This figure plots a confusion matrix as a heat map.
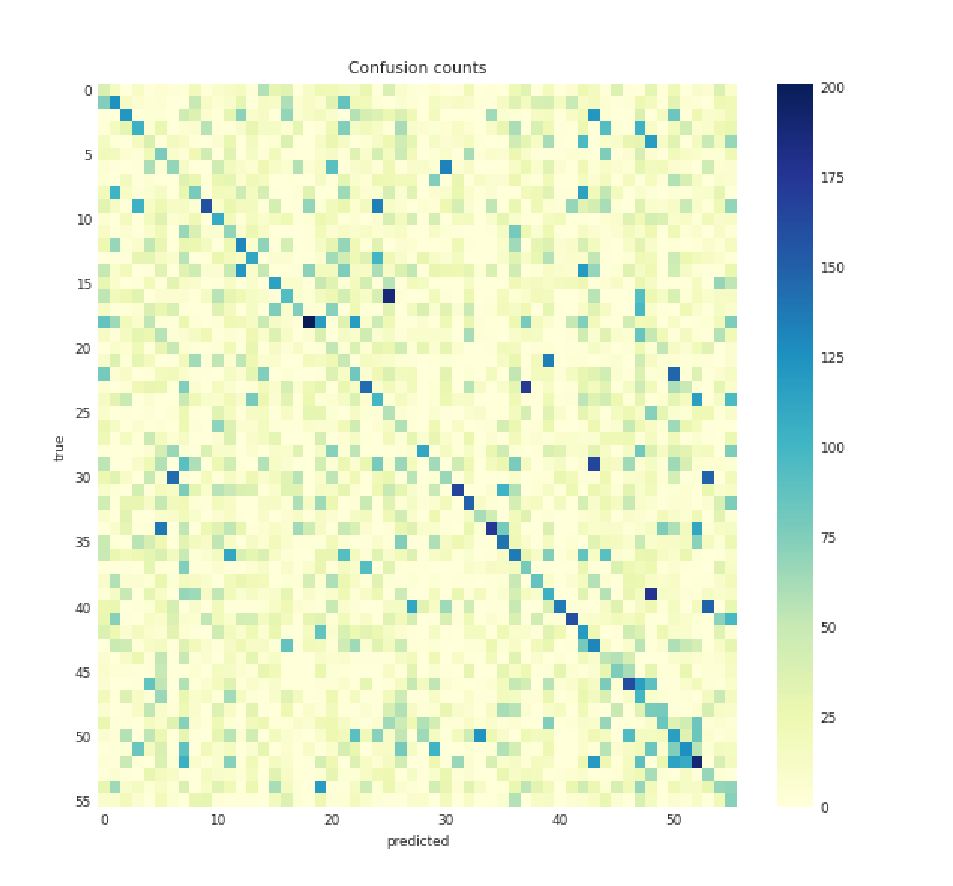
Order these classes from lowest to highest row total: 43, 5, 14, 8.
5, 8, 43, 14
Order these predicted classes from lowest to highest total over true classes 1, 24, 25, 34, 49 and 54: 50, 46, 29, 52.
46, 29, 50, 52
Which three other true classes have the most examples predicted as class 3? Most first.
9, 51, 35
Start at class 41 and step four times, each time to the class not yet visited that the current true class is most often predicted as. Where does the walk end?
7
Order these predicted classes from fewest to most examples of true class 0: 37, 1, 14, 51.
51, 1, 37, 14
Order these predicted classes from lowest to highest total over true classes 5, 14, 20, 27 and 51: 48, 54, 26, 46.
54, 46, 48, 26
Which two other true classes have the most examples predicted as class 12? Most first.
14, 2
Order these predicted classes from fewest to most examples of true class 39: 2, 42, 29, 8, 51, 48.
51, 29, 42, 2, 8, 48
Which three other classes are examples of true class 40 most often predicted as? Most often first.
53, 27, 30
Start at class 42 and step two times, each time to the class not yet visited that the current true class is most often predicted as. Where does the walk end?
47
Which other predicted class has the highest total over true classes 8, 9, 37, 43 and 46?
42
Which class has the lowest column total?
33
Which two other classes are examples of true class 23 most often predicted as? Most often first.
37, 7
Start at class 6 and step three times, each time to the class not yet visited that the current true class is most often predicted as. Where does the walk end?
48
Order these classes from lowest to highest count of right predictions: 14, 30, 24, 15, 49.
14, 30, 49, 24, 15
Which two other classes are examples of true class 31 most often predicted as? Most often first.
35, 7
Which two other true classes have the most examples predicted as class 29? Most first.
51, 7
